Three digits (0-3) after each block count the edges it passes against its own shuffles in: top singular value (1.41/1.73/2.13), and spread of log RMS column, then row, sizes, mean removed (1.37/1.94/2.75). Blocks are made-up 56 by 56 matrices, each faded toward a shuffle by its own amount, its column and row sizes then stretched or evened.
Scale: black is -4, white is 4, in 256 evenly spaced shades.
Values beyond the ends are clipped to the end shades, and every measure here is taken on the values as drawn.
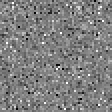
1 0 1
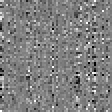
2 3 0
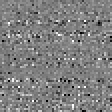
0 1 3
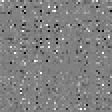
0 2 2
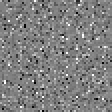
0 1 0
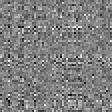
3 2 2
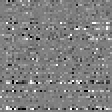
2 1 3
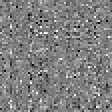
2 2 1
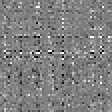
3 2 2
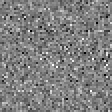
0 0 1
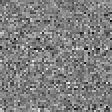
2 0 2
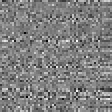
3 0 3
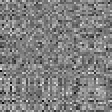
3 1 1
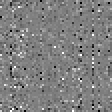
1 2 1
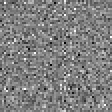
2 1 1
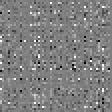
0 3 2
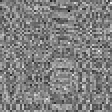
3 0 0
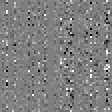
1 3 1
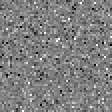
0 0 0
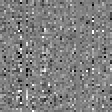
1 3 1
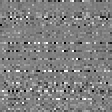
3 0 3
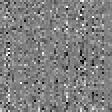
1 3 0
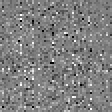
0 2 0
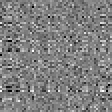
3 1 2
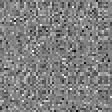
3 0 0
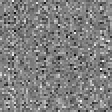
2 2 0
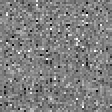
0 2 0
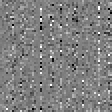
0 3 0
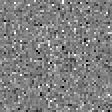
0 1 0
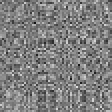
3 1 1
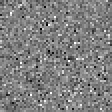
0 0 1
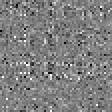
2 1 2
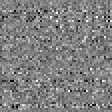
1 0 3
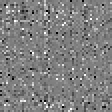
1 2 1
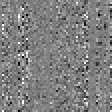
0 3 0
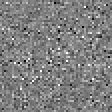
1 0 1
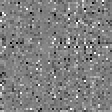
1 2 1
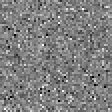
0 1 0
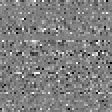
2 0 3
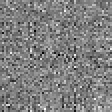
2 1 1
